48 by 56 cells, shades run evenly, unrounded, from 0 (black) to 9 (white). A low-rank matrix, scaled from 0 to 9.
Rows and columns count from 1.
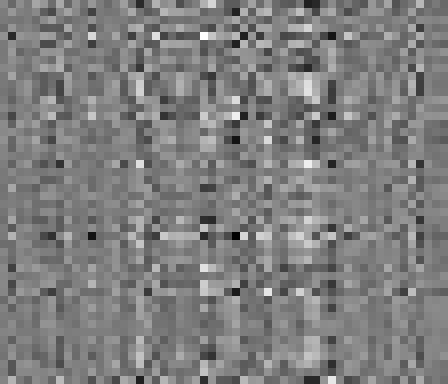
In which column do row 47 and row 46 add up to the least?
42
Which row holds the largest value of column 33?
30
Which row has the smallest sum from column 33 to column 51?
1
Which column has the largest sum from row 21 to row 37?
39
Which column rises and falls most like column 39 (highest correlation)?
18
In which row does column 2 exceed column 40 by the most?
48
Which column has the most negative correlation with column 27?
46
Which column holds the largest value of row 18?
34
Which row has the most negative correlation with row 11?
9
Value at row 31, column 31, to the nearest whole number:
4
